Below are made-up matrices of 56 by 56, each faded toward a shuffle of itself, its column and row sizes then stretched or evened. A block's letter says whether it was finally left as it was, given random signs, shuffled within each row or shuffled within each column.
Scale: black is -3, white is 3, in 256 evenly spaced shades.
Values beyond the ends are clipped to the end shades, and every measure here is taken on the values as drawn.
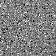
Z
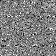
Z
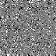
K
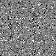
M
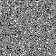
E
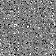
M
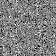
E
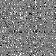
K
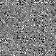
M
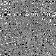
K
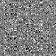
K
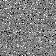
Z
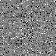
K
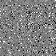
K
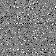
Z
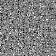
E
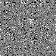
M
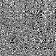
K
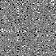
K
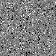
E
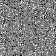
E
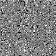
M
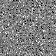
E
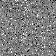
E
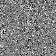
E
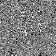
M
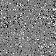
M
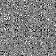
K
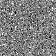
E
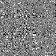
K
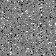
E
